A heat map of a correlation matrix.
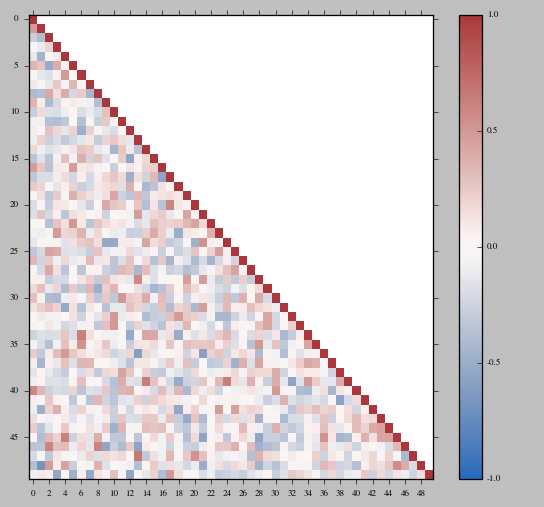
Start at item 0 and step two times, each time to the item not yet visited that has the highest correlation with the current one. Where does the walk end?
30
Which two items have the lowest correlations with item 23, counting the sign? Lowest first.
18, 32
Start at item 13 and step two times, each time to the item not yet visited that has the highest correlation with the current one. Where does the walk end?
20
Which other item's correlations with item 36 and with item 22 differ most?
21
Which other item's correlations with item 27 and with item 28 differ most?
13
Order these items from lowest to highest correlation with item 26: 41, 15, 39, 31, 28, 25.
15, 25, 39, 41, 31, 28
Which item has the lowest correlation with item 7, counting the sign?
49
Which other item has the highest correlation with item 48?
45
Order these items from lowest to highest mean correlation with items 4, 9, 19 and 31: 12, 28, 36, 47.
12, 36, 47, 28
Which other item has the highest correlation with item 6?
34
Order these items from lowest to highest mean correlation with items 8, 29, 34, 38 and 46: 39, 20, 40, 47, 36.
40, 47, 20, 36, 39
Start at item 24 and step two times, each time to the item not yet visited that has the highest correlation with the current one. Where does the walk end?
14
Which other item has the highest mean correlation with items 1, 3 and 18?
5
